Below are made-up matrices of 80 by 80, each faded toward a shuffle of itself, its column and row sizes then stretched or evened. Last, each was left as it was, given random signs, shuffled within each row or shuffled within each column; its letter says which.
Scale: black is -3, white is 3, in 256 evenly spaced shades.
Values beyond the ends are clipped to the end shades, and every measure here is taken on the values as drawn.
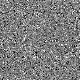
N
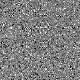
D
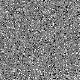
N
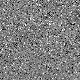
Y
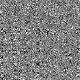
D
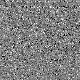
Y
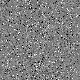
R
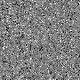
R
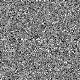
Y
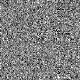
D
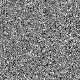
R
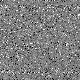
Y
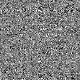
N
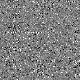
D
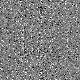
R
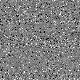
Y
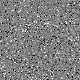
Y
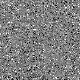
N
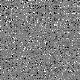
D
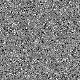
Y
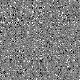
D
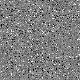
N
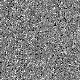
R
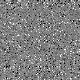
D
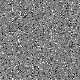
R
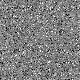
Y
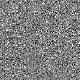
D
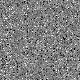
R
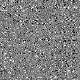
D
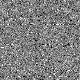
Y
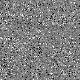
N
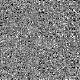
D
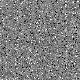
R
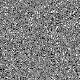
N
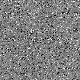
Y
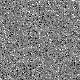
R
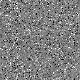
R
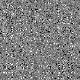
D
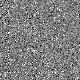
R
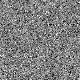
Y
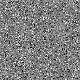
R
